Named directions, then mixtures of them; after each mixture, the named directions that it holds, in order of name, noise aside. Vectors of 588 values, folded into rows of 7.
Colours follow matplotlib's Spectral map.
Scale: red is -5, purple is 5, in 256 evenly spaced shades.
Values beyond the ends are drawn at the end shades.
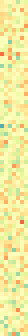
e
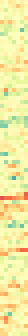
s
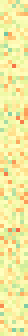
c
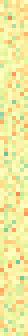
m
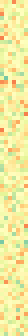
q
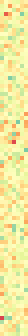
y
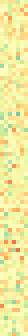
c, e, m.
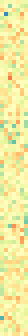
y.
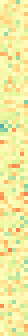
c, e, s.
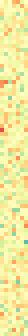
c, e, q.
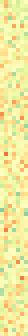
m.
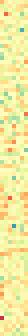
q, s, y.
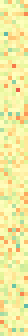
c.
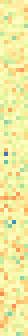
m, s.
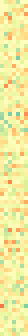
c, e, m.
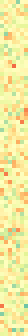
c.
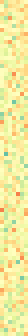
m.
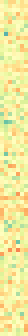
c, m, s.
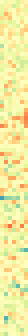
c, s, y.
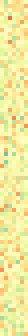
m.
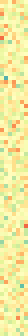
q.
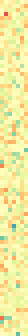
e, y.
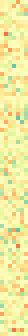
c.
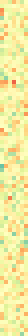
q.
